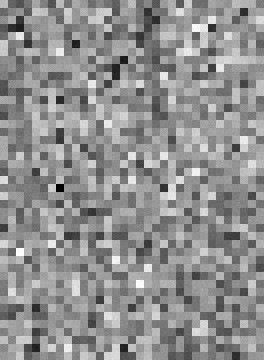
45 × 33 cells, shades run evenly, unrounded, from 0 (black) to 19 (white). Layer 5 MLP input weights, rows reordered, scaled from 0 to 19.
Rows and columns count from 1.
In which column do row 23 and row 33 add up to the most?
15
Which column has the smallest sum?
20
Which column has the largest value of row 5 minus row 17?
3
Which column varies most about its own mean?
8
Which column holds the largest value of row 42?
25
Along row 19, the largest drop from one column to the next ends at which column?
11
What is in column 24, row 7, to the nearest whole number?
17
